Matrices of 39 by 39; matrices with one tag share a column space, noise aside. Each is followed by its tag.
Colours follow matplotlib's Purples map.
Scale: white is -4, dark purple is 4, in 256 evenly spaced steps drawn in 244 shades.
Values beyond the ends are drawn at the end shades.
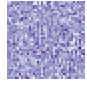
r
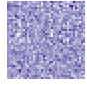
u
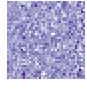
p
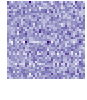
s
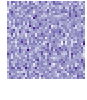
s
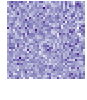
p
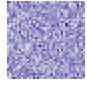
p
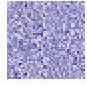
p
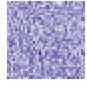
r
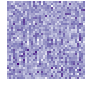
r
